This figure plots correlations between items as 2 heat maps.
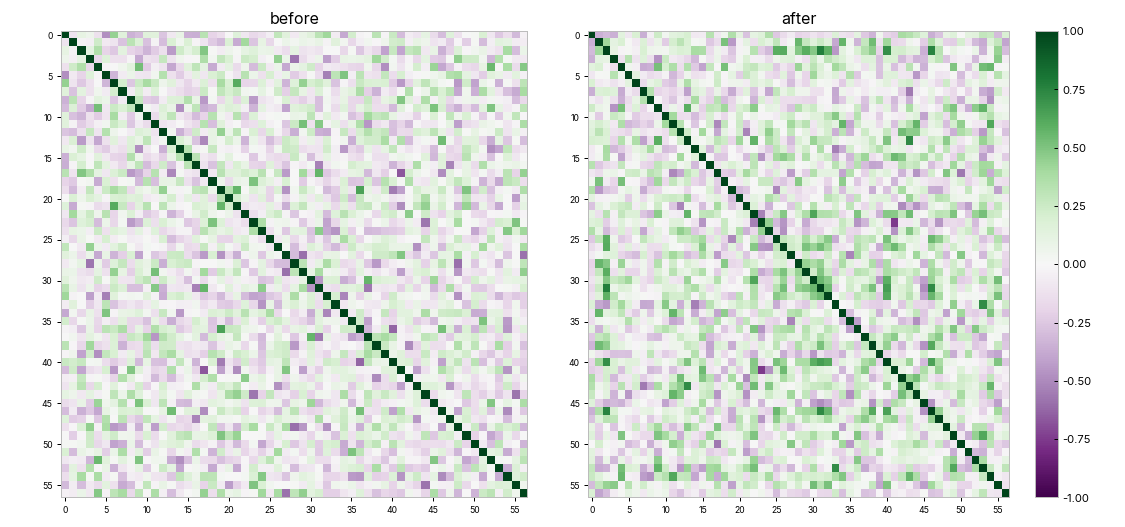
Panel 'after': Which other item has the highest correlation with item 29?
2
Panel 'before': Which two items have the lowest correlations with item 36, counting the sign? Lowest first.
40, 54
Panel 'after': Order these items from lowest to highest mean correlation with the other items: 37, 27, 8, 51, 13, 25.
8, 51, 27, 37, 25, 13
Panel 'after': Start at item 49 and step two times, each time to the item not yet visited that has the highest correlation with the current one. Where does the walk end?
33
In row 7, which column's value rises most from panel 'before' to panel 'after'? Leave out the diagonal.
55
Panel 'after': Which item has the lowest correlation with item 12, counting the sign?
21
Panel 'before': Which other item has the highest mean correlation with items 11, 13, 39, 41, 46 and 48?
27
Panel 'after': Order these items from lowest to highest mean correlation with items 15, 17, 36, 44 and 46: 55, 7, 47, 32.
7, 55, 47, 32
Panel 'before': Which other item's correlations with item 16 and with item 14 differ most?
9
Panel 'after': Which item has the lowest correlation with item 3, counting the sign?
9
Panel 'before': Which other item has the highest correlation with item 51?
35
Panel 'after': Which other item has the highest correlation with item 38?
46
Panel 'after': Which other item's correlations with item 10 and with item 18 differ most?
1
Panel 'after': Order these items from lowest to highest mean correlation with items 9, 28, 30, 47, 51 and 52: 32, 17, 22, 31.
17, 32, 31, 22
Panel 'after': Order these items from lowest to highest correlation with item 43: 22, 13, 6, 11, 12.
6, 11, 12, 22, 13
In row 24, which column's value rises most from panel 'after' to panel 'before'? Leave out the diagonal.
31
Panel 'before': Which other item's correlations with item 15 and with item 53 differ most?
14
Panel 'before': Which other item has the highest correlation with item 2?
17
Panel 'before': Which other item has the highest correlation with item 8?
41
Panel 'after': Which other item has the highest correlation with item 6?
13
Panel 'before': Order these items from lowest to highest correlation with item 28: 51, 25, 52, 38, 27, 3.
3, 38, 27, 25, 52, 51
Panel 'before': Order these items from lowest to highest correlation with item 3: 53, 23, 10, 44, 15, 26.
10, 15, 44, 23, 53, 26
